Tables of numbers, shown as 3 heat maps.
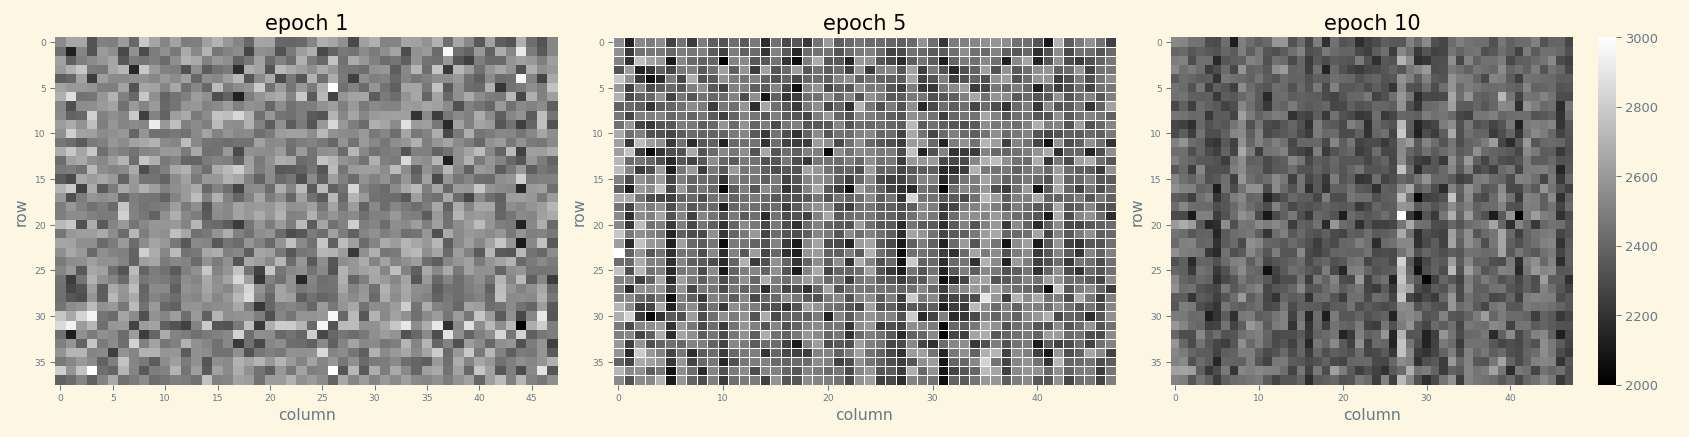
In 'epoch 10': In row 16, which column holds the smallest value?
5
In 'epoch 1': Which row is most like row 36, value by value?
30
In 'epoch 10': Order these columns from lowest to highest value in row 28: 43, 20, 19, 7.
20, 19, 7, 43
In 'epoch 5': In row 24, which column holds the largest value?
28
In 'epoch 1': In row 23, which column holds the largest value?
8
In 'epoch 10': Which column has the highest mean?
27
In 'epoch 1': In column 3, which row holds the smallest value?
4
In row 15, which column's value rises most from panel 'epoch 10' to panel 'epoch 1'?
44
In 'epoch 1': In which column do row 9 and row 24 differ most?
26
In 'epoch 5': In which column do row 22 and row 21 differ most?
40
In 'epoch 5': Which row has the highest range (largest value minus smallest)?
23
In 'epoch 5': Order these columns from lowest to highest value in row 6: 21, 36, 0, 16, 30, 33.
16, 30, 21, 33, 36, 0
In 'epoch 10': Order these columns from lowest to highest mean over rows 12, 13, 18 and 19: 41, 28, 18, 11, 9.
41, 11, 18, 28, 9
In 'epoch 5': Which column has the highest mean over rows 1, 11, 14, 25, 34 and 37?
0
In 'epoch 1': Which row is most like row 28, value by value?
27
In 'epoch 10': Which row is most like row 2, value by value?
34
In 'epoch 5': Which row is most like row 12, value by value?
30
